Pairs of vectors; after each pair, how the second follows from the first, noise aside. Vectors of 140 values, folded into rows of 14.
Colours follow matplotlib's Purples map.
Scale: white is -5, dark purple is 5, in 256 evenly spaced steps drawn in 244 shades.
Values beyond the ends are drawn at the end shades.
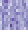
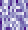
negated, scaled up.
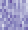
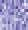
reversed.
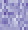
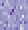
reversed, negated, partly zeroed.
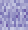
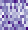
reversed, negated, scaled up.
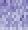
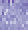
reversed, negated, partly zeroed.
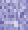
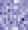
wrapped around.
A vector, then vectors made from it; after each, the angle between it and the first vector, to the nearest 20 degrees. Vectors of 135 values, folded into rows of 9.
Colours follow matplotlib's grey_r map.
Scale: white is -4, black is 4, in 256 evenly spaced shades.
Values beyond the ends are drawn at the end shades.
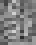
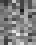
40 degrees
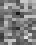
100 degrees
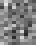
140 degrees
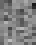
80 degrees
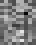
100 degrees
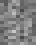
20 degrees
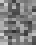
140 degrees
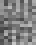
60 degrees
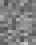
60 degrees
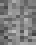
40 degrees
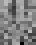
100 degrees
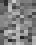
40 degrees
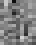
140 degrees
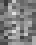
20 degrees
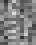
20 degrees
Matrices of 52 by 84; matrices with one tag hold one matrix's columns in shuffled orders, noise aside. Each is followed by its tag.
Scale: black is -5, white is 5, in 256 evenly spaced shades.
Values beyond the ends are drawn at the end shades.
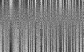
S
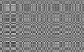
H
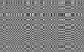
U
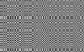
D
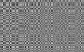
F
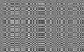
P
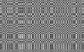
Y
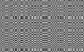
D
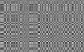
H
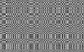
Y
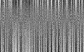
S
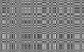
Y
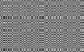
D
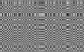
U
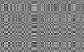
H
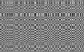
U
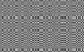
D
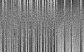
S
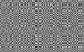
F
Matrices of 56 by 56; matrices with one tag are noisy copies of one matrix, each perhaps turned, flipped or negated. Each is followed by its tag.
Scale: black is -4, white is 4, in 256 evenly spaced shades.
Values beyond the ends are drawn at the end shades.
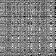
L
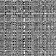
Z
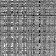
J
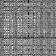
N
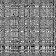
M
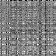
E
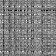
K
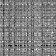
K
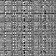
Z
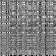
E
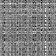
K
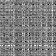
K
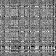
M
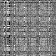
M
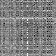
N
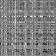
J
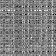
K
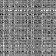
K
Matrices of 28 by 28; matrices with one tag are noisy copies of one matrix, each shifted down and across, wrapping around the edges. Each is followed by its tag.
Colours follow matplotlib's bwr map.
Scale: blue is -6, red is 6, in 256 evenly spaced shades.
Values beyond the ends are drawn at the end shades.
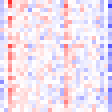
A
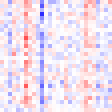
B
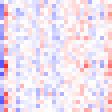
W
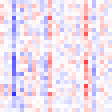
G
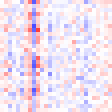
W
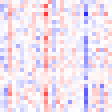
G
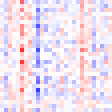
B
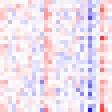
A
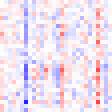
G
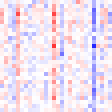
G
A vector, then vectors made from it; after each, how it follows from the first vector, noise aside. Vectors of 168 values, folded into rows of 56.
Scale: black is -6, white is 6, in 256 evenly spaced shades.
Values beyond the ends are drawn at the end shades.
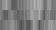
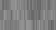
negated, shrunk.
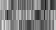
wrapped around, scaled up.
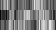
wrapped around, negated, scaled up.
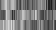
wrapped around, scaled up.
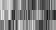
wrapped around, scaled up.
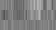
partly zeroed.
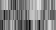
scaled up.
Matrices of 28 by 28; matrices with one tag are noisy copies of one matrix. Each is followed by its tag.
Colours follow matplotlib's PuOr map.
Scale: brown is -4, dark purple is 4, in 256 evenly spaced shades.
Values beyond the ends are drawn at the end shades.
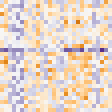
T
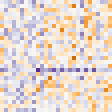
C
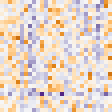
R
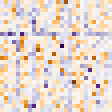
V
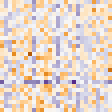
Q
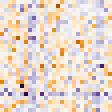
R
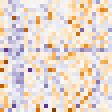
T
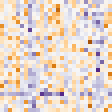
R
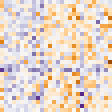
C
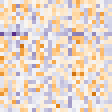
V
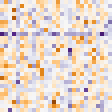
V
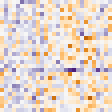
C
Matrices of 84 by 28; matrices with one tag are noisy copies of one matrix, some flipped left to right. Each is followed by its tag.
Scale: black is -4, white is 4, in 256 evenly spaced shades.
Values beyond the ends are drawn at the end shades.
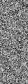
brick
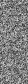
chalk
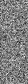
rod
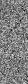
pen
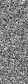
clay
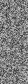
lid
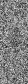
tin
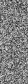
chalk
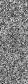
tin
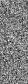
clay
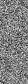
brick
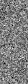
pen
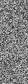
pen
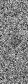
tin
